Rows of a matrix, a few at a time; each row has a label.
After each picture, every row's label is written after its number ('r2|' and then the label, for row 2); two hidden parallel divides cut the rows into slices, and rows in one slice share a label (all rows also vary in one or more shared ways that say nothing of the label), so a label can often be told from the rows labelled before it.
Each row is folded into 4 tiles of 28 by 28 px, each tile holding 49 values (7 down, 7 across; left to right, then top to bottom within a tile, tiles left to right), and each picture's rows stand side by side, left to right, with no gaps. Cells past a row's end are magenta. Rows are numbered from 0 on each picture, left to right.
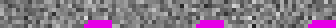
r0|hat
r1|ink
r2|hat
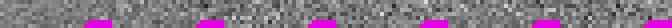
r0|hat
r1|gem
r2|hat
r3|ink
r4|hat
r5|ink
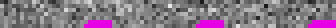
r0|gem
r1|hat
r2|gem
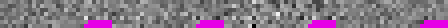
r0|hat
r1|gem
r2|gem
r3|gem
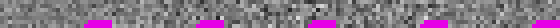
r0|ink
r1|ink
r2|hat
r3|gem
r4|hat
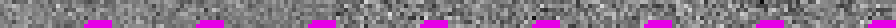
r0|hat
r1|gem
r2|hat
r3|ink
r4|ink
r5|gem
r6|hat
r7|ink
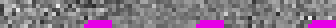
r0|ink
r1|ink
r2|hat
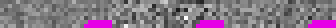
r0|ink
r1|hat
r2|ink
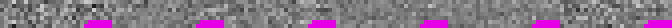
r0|ink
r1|gem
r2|gem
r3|gem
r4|hat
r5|hat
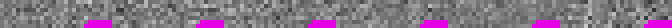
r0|hat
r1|gem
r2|ink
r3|gem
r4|gem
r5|hat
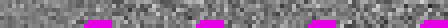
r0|hat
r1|ink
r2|gem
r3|ink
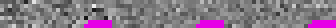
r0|ink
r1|ink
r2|gem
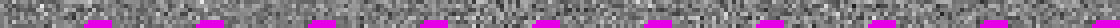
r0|ink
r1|gem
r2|hat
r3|hat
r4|hat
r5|hat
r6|hat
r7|ink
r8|hat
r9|hat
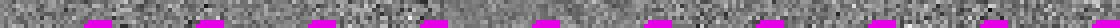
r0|gem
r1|hat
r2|ink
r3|gem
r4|ink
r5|ink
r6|gem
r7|hat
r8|hat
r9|gem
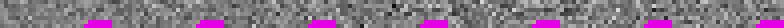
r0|ink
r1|gem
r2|hat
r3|ink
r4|ink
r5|hat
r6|hat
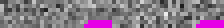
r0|hat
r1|hat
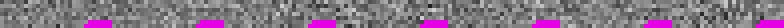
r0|hat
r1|hat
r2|hat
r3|hat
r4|hat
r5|ink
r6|ink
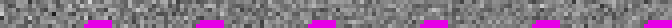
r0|hat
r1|ink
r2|hat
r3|gem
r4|hat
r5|gem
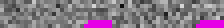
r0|gem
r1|hat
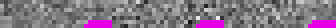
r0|ink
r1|gem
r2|hat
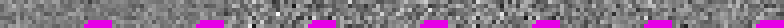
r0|hat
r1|ink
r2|ink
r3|ink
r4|hat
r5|hat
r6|hat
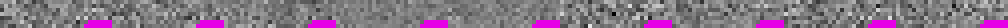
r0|hat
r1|ink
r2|gem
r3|gem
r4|ink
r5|hat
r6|gem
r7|gem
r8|ink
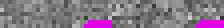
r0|ink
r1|hat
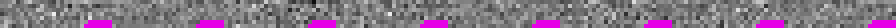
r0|ink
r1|gem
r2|gem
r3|ink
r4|hat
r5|gem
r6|ink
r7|gem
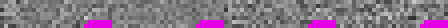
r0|hat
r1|ink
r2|ink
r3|hat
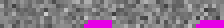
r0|gem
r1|ink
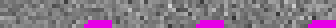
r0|ink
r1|hat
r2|hat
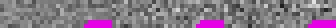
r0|gem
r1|hat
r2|ink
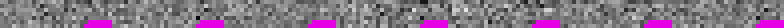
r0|ink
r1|gem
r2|hat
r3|gem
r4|ink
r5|hat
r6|ink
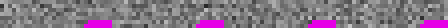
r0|gem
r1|ink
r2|hat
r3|ink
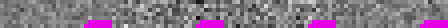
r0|gem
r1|ink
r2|hat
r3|ink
